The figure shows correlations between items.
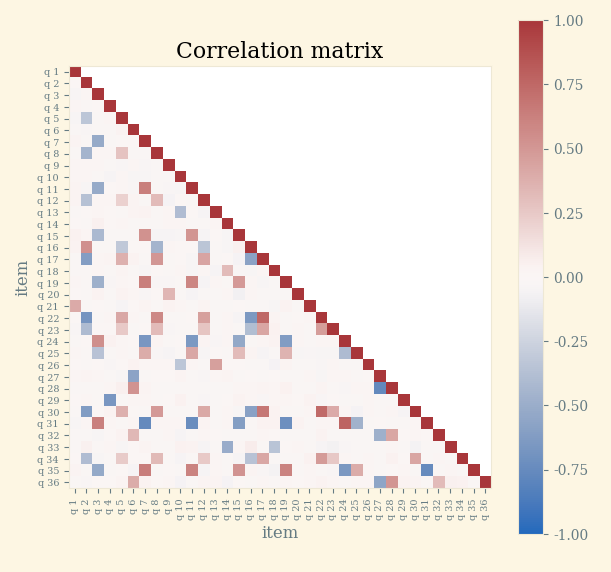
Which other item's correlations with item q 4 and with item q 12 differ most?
q 29
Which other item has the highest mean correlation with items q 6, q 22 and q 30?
q 17
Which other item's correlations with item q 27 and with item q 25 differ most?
q 28
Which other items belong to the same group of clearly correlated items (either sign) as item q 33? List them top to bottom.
q 14, q 18
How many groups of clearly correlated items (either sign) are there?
8
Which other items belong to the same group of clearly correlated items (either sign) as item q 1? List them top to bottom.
q 21
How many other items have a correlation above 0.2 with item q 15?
5
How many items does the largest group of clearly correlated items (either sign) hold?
10
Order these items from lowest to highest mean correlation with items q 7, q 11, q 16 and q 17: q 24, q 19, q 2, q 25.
q 24, q 2, q 25, q 19
